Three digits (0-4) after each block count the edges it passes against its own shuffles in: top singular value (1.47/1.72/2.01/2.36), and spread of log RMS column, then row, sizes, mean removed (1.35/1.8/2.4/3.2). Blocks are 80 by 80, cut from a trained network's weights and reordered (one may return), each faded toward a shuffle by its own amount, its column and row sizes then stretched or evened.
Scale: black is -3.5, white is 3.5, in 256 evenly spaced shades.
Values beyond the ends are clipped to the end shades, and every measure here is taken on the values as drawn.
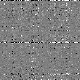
4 2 3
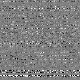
2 0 4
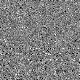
0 0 2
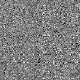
1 2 2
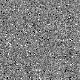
0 1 1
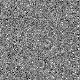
0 2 0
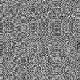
4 1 0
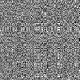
4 2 1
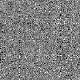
1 2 1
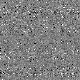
0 1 3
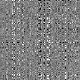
3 4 2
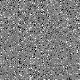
2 2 1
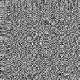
4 2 0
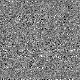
0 1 3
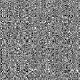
3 3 2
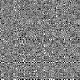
4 2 2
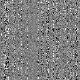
1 4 1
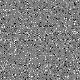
1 2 1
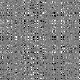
4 4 3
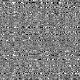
2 0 4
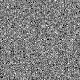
1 0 1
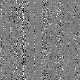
2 4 0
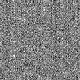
2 0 0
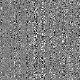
0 4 2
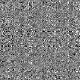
2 2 3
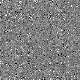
0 2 1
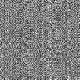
3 1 1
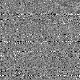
1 1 3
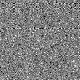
3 0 1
